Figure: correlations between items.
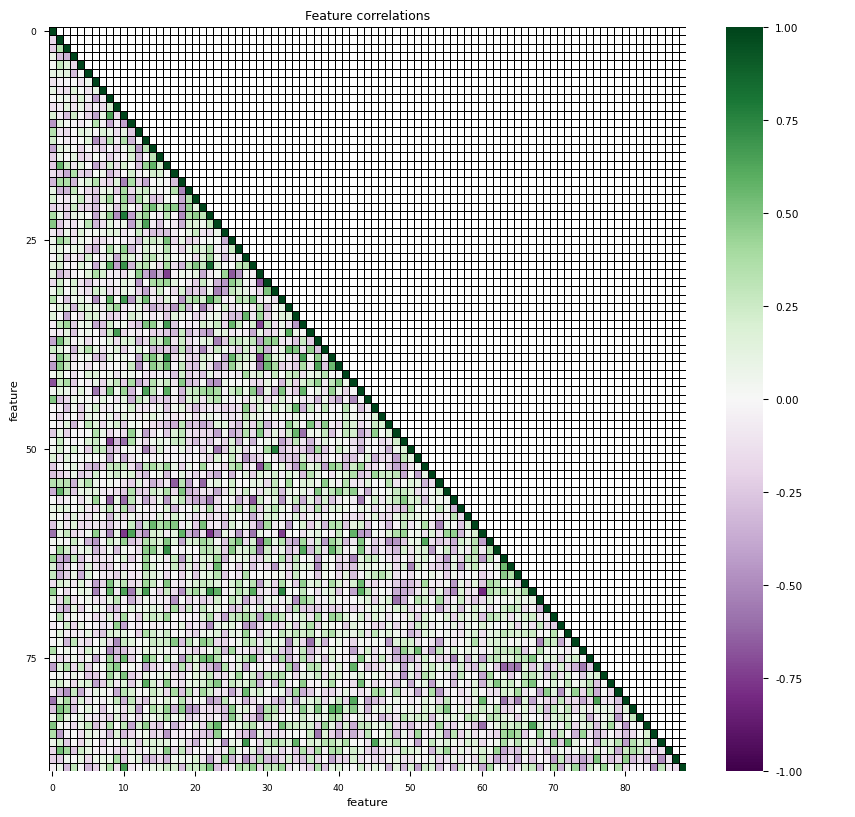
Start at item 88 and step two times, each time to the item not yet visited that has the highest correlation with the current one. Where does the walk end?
22
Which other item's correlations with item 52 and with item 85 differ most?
34
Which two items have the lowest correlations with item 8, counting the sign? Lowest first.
49, 56
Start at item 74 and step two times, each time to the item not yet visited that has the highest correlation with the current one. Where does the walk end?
84
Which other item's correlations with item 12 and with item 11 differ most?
60
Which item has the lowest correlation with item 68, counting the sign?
48
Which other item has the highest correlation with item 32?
67
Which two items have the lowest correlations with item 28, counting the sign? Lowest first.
56, 60
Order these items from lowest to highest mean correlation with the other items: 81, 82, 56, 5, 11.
56, 11, 5, 82, 81
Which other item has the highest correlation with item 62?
16
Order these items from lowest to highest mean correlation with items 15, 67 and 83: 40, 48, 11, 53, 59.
11, 48, 53, 40, 59
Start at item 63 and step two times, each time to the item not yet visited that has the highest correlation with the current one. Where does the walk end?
23
